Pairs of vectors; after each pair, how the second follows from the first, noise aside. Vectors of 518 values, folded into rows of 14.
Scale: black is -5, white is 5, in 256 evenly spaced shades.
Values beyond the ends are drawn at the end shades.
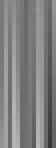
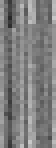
wrapped around.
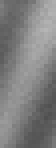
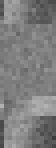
wrapped around, negated, partly zeroed.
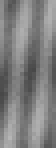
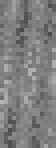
negated, partly zeroed.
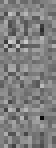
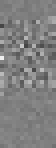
wrapped around, negated, partly zeroed.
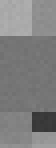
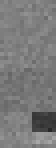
partly zeroed.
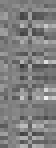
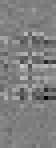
negated, partly zeroed.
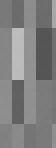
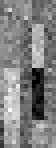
reversed, negated, scaled up.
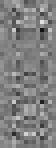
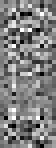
reversed, negated, scaled up.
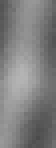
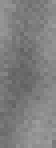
negated, shrunk.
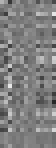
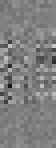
negated, partly zeroed.
